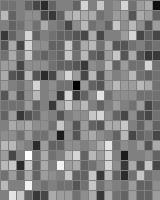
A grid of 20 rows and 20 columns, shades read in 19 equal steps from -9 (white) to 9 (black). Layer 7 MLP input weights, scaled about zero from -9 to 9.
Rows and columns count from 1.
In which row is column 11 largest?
7
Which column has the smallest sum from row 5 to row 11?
9
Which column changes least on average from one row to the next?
14
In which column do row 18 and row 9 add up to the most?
10
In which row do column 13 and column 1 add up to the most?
4
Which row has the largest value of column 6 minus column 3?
20
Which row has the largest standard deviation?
17
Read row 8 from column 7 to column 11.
4 -2 -6 -2 4
